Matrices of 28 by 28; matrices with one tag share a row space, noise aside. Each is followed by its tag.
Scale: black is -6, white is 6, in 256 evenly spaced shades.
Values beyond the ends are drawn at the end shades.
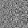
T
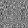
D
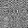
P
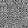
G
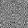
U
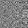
T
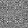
G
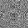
U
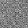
G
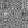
P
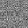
G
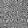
P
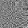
T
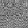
G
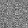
G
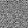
G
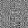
U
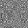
D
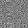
D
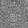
U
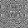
U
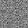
G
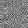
P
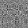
G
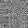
P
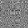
U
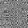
P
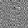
U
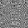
U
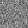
G
